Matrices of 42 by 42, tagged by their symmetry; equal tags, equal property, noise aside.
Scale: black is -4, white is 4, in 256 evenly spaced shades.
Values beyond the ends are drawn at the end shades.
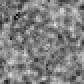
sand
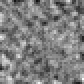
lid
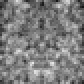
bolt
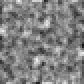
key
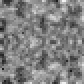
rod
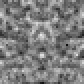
bolt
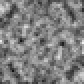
key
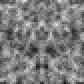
bolt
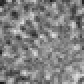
sand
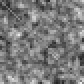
sand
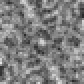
key
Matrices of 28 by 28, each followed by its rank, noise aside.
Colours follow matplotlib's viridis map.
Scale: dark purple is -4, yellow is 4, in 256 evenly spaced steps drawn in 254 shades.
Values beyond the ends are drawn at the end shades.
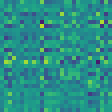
three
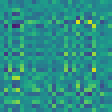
three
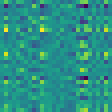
two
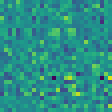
six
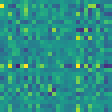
four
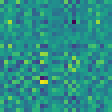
three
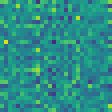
four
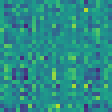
four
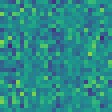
six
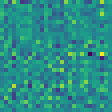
six
